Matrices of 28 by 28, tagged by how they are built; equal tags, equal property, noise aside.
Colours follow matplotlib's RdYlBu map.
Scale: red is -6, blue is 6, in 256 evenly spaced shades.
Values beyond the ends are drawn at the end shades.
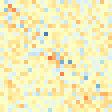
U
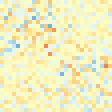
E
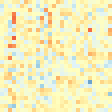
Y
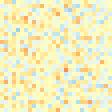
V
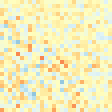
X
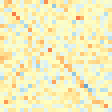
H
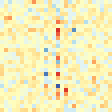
Y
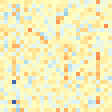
Y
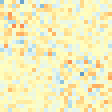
E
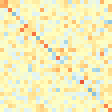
H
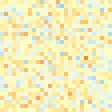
V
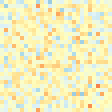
V
